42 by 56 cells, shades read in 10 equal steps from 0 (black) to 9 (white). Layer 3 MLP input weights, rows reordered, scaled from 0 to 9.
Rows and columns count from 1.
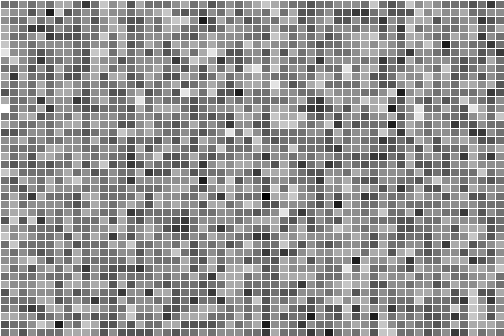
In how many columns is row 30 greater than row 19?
25
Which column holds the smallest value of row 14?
44
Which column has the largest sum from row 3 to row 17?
31
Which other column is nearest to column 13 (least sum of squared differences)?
49
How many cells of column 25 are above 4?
20
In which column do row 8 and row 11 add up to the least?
43
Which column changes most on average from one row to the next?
1
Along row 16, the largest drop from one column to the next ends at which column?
38
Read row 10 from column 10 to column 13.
5 6 3 6
